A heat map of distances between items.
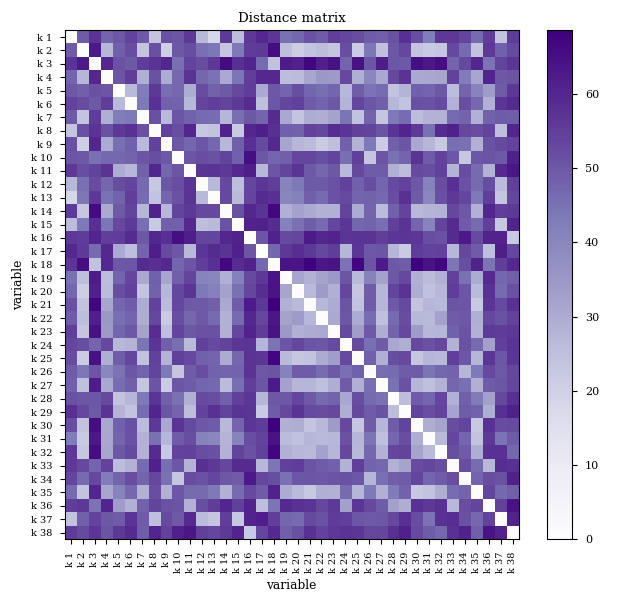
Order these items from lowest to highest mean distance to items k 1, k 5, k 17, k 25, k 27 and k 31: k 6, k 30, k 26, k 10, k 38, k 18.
k 30, k 6, k 26, k 10, k 38, k 18
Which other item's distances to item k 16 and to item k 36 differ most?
k 38
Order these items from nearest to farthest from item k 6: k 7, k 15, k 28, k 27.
k 28, k 7, k 27, k 15
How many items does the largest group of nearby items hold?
16
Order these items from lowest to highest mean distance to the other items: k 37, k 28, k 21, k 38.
k 21, k 28, k 37, k 38
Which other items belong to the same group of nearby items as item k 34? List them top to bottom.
k 10, k 26
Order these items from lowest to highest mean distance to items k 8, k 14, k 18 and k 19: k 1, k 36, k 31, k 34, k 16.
k 31, k 1, k 34, k 36, k 16
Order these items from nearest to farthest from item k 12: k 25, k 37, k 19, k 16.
k 37, k 19, k 25, k 16
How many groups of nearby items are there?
6
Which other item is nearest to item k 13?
k 1
